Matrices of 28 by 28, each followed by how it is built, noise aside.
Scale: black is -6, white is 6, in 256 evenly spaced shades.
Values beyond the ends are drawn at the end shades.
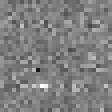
uneven rows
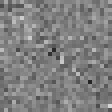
banded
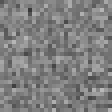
blocks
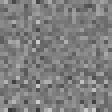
low rank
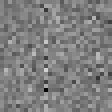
uneven columns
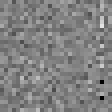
uneven columns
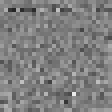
uneven rows
